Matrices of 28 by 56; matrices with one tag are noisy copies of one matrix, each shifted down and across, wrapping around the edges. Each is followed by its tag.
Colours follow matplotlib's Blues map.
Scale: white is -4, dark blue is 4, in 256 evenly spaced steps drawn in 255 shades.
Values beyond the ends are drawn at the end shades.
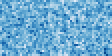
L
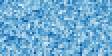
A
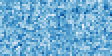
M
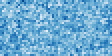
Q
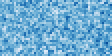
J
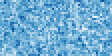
L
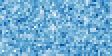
J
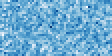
J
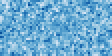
A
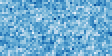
Q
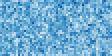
M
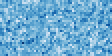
J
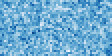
L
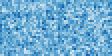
M
